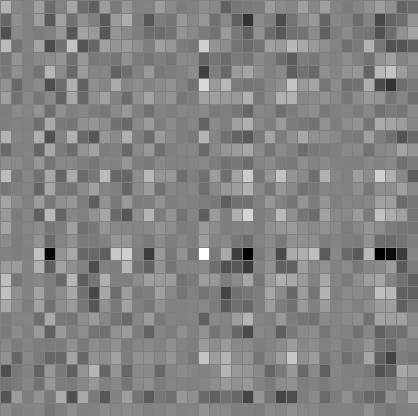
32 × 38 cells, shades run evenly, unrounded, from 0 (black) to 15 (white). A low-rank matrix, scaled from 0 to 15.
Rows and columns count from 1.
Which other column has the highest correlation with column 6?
2
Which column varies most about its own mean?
23
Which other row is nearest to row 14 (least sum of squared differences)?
17
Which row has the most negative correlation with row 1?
29
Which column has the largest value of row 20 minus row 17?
19
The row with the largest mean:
14
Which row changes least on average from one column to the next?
32
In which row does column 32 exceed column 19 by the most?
6
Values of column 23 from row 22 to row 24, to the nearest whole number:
10 7 6
